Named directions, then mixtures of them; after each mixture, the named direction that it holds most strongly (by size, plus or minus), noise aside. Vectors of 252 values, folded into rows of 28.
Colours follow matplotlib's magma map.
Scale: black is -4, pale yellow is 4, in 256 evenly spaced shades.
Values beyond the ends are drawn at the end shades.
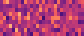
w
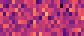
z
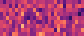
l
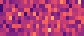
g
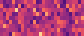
z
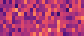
g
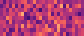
l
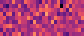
z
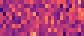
g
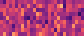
l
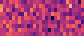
g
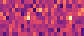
l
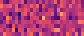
w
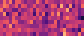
z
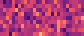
l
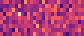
w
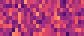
w
